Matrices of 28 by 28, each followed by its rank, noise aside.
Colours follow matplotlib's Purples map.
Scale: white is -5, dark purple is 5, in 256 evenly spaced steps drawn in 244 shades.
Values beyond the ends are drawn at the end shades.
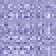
four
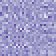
five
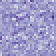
six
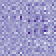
four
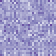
four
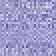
four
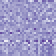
four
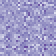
five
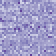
seven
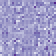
seven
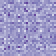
five
